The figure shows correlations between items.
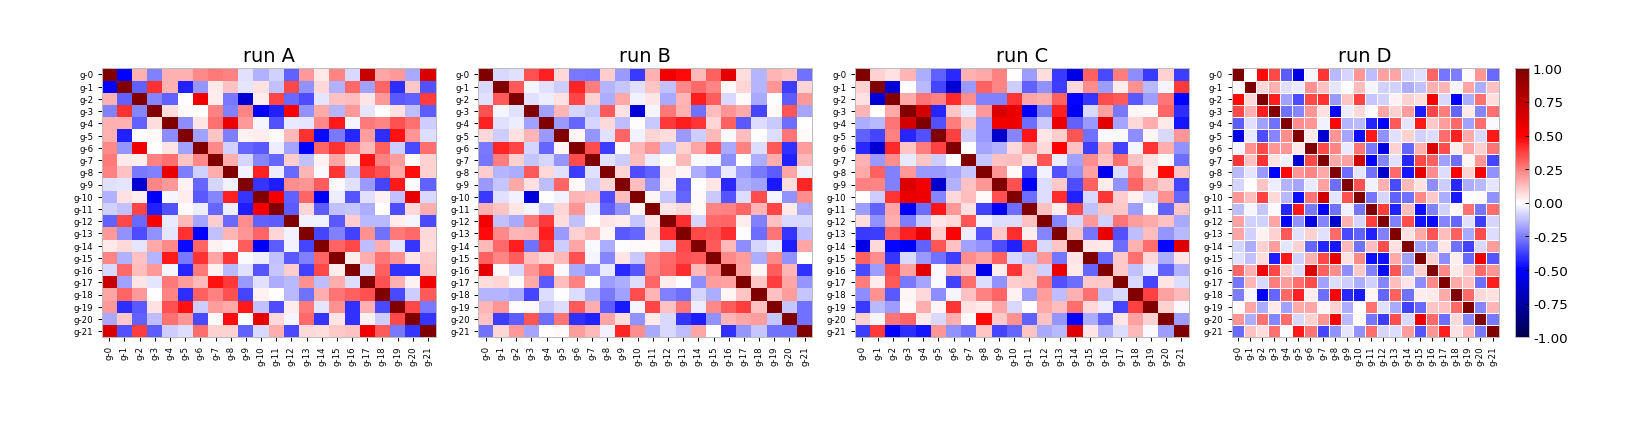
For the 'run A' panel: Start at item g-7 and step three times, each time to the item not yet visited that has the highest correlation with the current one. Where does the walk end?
g-21
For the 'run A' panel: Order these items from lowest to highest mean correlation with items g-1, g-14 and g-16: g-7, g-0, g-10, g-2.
g-10, g-0, g-2, g-7
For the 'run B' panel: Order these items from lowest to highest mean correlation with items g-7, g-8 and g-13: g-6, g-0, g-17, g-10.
g-10, g-17, g-6, g-0
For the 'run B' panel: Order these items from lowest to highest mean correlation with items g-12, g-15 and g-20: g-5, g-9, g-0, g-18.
g-18, g-9, g-5, g-0
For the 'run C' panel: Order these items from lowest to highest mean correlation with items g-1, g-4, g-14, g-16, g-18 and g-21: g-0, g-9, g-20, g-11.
g-0, g-20, g-11, g-9
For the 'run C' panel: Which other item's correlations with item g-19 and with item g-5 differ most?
g-9
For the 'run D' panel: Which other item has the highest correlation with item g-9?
g-10
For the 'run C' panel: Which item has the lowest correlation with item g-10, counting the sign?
g-14
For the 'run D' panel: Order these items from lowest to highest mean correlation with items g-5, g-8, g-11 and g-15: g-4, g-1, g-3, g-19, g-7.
g-3, g-7, g-1, g-19, g-4
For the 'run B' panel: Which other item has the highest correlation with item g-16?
g-0
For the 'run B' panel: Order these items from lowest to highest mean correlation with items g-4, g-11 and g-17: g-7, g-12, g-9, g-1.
g-9, g-7, g-1, g-12
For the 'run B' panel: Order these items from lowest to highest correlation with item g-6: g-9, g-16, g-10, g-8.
g-8, g-16, g-9, g-10
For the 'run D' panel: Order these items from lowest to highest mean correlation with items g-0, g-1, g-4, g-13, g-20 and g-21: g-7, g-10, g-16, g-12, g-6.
g-12, g-10, g-7, g-6, g-16
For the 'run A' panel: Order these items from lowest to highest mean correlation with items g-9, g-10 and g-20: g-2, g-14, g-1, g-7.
g-2, g-14, g-7, g-1
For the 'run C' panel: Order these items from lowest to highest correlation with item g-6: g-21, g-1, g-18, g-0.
g-1, g-0, g-21, g-18
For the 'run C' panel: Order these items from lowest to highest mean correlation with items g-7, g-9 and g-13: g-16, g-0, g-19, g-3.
g-0, g-19, g-16, g-3
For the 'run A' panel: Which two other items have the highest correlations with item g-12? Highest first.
g-3, g-1
